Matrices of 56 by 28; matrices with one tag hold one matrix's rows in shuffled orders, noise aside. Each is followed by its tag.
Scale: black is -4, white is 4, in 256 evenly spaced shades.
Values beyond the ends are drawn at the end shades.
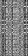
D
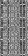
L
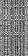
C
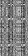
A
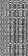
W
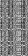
A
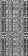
D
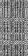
C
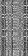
D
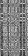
L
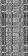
D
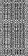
C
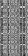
L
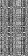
A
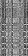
D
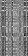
D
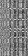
W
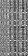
W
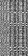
W
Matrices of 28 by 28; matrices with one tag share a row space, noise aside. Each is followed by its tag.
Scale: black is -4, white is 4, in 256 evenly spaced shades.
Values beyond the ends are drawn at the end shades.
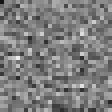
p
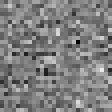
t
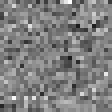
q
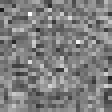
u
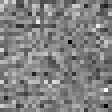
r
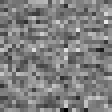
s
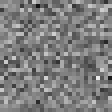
r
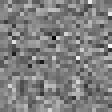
t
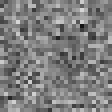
p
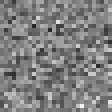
u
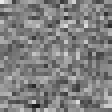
s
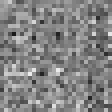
u
